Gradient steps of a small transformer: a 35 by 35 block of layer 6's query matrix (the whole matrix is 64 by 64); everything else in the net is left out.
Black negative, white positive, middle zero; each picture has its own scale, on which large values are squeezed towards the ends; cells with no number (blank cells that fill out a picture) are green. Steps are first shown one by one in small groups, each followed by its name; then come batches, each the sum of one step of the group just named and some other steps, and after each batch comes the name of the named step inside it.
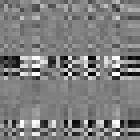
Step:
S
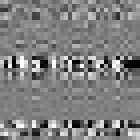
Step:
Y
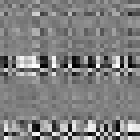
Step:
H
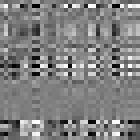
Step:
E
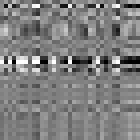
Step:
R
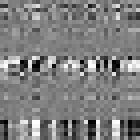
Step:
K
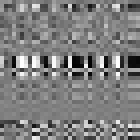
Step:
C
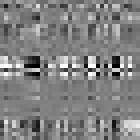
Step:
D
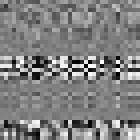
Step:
Y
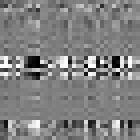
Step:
D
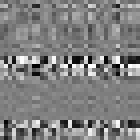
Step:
Y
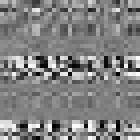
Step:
H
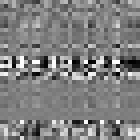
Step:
Y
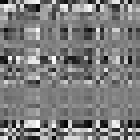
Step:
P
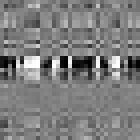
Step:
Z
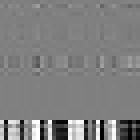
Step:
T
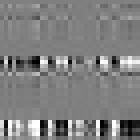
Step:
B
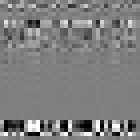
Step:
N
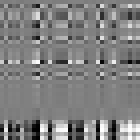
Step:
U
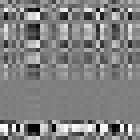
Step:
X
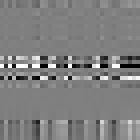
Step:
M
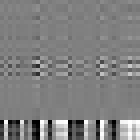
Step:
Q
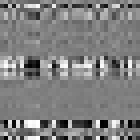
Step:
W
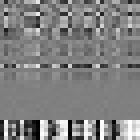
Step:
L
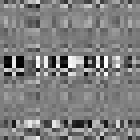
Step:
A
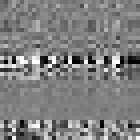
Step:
P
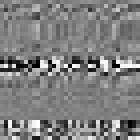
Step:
B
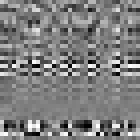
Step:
N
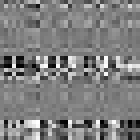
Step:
A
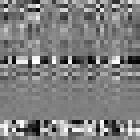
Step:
X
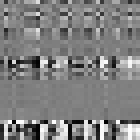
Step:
L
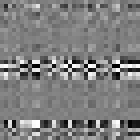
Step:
W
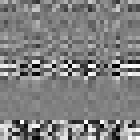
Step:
Q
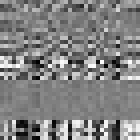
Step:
M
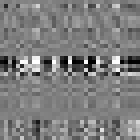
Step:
Z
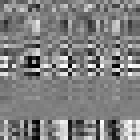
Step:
Q
